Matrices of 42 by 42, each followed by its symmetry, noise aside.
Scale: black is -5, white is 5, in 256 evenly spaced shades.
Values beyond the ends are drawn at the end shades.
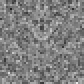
mirrored left to right.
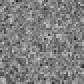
symmetric across the other diagonal.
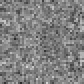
mirrored top to bottom.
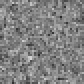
symmetric across the other diagonal.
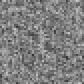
same after a half turn.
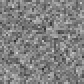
symmetric across the other diagonal.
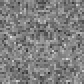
mirrored left to right.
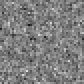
antisymmetric.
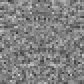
mirrored left to right.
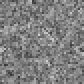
symmetric across the other diagonal.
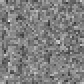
mirrored top to bottom.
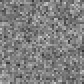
symmetric across the other diagonal.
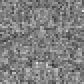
mirrored left to right.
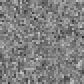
antisymmetric.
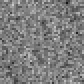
same after a half turn.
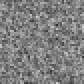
antisymmetric.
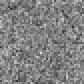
no symmetry.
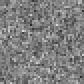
antisymmetric.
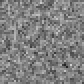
symmetric.
